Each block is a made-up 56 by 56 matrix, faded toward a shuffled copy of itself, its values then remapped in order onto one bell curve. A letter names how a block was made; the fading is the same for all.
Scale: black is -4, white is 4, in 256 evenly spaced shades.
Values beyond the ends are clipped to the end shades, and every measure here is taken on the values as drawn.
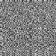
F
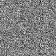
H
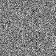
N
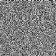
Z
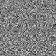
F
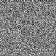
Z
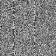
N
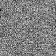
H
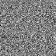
Z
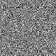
Z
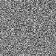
Z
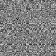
F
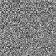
F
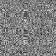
F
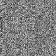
H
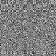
F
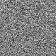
Z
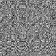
F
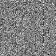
N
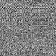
F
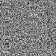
Z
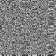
F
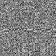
Z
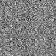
Z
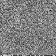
Z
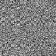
F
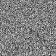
H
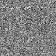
Z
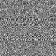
F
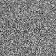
Z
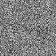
N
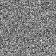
H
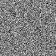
N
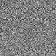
Z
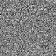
Z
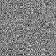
F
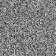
N
